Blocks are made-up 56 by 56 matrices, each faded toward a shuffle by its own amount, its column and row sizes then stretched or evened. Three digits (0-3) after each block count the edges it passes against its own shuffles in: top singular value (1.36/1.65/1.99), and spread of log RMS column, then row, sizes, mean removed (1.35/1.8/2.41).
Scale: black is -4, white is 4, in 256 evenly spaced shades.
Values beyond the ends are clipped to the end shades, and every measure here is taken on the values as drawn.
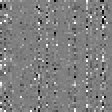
2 3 1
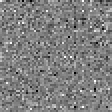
0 1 2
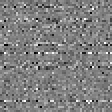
3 1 3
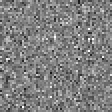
1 2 0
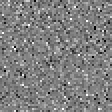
1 0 0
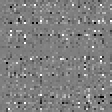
0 2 3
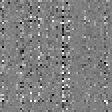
2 3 1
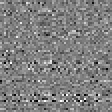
3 0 3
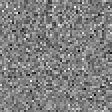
2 0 0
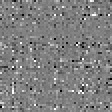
0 2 3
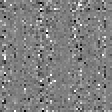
1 3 1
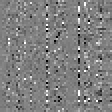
3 3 0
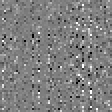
1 3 0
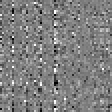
3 3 0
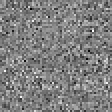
2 0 1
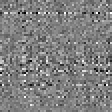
3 1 3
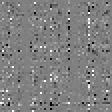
1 3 2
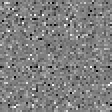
0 0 2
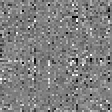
2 3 2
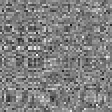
3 1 2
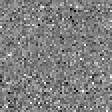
0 0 2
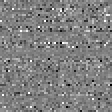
0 0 3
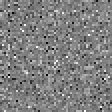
2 0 0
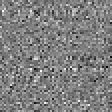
3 1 2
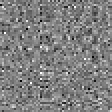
3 1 1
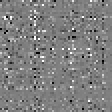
2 3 3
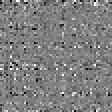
0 2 3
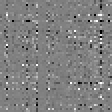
2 3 2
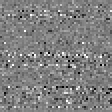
0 0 3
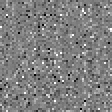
2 1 0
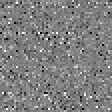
0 0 2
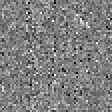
0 2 0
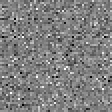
2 0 1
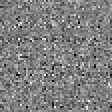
0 2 2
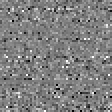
0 0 3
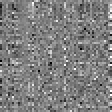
3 3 0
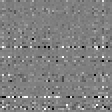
3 1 3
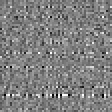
3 1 3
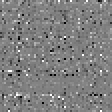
1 2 2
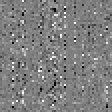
0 3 0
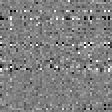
3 2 3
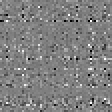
1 2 3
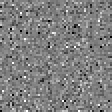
0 2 1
